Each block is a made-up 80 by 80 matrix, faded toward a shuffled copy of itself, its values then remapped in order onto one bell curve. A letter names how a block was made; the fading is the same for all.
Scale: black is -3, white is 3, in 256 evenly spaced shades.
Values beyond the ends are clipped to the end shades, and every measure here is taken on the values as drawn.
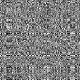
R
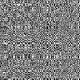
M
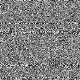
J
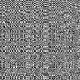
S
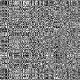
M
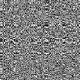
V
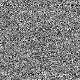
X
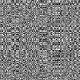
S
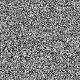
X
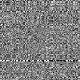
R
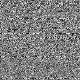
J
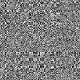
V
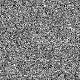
X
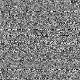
J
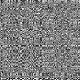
R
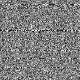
J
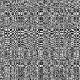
S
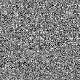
X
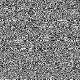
J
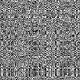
M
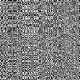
M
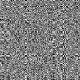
V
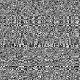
R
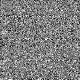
X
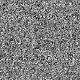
X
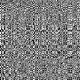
M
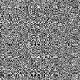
V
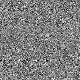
X
